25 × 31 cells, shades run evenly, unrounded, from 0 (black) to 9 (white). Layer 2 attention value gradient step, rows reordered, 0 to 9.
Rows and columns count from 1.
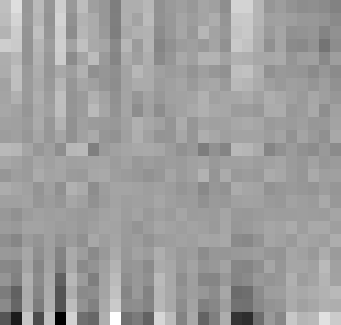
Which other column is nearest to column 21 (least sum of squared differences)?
29
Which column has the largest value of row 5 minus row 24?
6
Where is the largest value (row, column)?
25, 11
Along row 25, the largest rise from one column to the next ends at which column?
7
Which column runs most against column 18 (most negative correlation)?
13
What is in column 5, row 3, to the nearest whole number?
5
